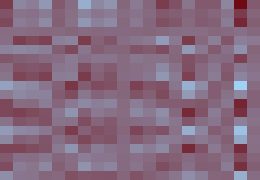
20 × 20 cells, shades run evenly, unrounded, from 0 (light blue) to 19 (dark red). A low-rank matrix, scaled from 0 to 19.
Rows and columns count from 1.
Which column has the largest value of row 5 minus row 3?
7
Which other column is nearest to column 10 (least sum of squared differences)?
20
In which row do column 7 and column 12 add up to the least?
1
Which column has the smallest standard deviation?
10
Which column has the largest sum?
19
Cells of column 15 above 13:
4
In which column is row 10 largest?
6
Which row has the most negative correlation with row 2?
16
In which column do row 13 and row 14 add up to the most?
15
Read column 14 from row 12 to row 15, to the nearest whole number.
11 10 9 9
